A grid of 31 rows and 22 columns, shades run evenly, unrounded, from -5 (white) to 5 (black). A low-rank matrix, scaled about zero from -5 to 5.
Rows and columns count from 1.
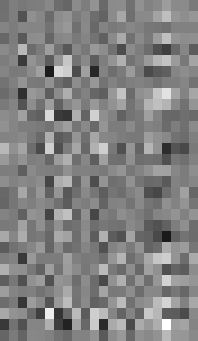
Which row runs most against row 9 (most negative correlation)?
5
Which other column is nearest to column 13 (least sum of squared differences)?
16
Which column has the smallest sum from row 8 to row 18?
17
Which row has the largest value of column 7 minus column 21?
30
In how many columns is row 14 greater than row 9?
13
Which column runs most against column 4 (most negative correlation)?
3
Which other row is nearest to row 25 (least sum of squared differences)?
27
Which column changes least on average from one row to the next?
2
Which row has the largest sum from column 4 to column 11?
18
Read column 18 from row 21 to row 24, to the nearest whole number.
2 2 1 -3
